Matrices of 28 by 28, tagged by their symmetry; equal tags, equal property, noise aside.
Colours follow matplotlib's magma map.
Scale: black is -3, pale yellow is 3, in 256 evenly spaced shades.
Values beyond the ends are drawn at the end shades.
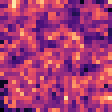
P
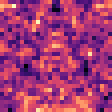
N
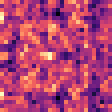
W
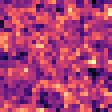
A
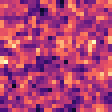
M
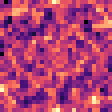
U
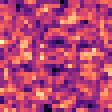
U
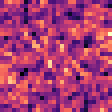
U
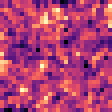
M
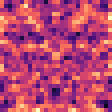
N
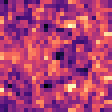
W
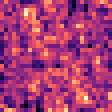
U
